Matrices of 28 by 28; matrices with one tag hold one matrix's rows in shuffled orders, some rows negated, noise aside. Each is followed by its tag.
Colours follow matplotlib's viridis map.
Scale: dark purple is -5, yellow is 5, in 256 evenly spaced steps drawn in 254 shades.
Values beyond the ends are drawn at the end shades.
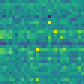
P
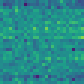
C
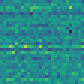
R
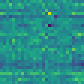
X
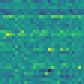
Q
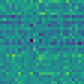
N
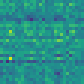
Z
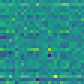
P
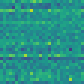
R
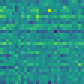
P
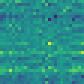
X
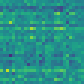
Z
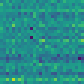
N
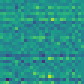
Q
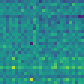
N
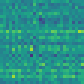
N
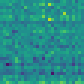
Q
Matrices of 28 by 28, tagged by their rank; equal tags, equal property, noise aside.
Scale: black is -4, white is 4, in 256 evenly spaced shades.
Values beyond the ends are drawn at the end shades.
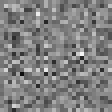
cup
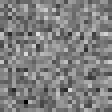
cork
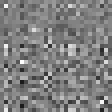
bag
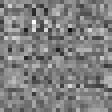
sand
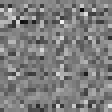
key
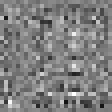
sand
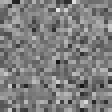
key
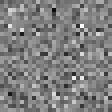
sand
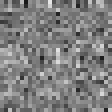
key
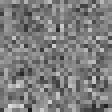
cup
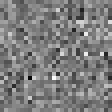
cup
